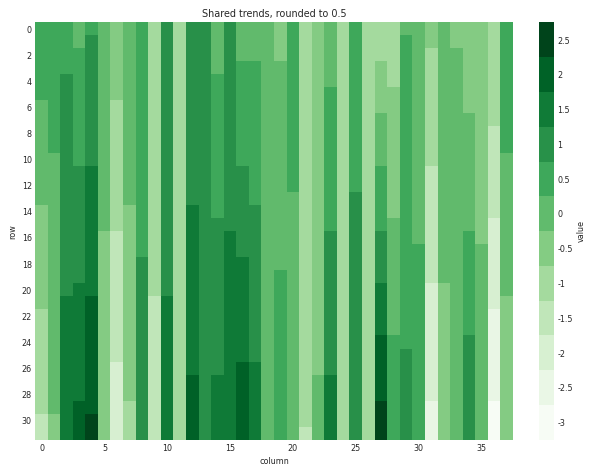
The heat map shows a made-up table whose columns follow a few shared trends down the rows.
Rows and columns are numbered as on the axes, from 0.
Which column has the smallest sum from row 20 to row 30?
36
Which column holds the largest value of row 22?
4
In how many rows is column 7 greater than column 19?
3
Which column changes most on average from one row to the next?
27
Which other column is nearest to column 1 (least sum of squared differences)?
20
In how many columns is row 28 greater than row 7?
20
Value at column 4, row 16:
1.5
